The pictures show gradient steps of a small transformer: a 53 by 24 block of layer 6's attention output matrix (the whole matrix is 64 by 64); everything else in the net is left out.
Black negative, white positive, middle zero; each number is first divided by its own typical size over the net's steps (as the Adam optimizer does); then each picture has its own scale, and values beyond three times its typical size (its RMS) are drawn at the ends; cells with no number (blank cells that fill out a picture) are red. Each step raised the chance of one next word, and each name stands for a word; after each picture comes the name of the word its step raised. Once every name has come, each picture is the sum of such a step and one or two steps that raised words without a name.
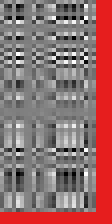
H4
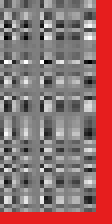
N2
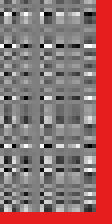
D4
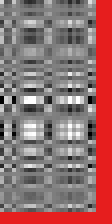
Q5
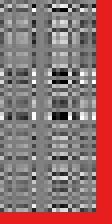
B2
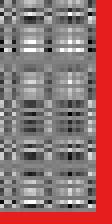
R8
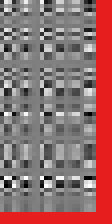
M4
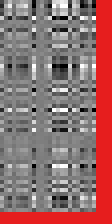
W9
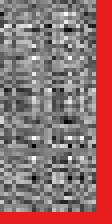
D4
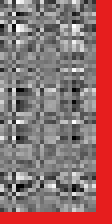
M4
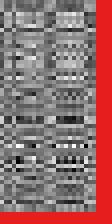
D4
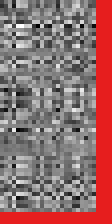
W9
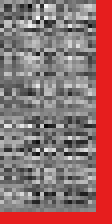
H4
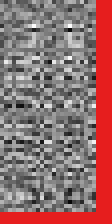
N2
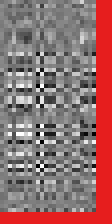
Q5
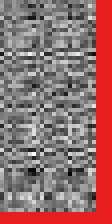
H4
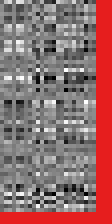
R8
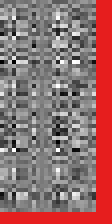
H4
